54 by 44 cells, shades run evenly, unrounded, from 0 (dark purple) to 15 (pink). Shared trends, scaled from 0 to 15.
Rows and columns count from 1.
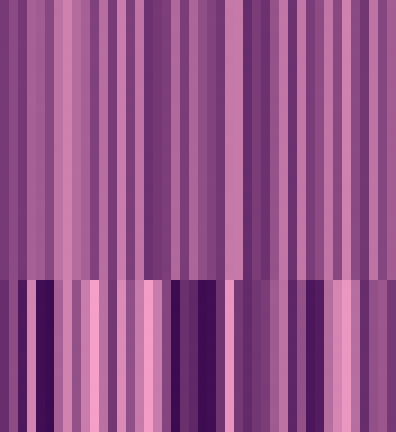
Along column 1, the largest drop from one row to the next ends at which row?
36
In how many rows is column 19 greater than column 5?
19
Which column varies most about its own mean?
17
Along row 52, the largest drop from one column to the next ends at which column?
5
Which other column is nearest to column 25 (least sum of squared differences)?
13
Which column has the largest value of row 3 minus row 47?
20
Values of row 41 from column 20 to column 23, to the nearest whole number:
0 4 3 0
